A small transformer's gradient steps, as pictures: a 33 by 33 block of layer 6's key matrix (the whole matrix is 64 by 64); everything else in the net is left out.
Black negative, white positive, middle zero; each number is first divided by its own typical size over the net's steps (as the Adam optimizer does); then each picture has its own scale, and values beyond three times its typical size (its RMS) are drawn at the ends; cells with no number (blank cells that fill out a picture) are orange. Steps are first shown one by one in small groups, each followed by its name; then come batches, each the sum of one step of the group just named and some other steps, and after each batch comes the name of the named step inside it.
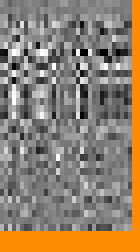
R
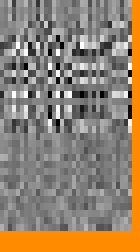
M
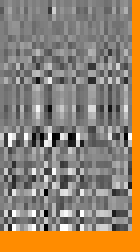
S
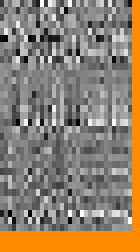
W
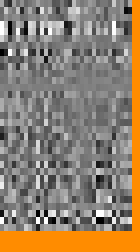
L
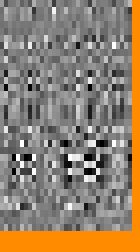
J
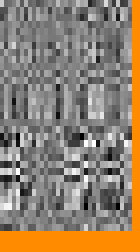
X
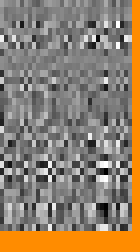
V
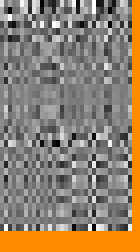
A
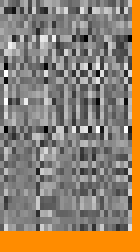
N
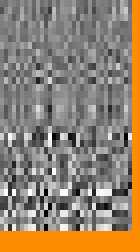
S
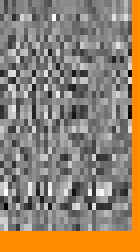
M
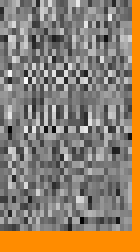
W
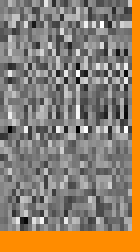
N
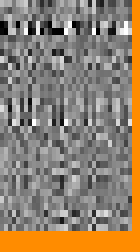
A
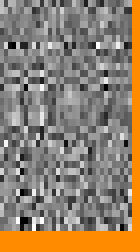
V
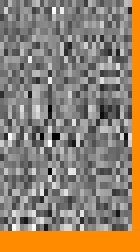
S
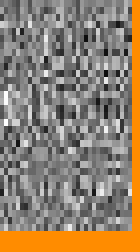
N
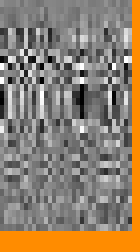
V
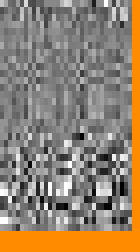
X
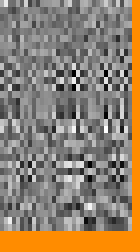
N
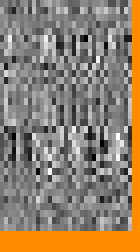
N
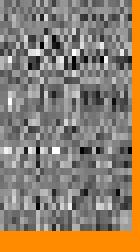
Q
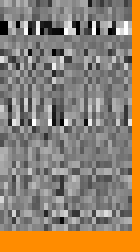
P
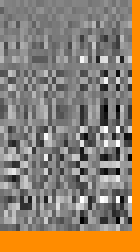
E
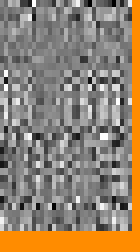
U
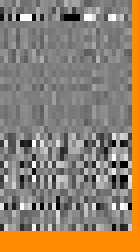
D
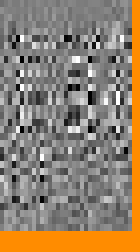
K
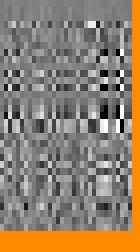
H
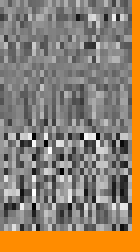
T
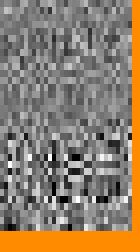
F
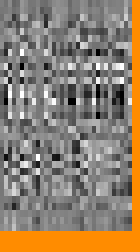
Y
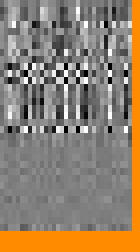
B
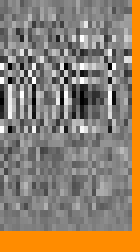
B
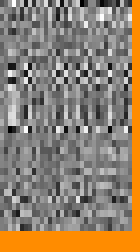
B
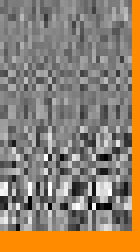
E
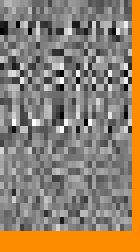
P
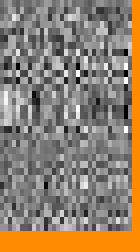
B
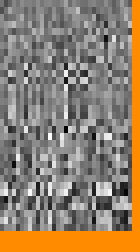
B
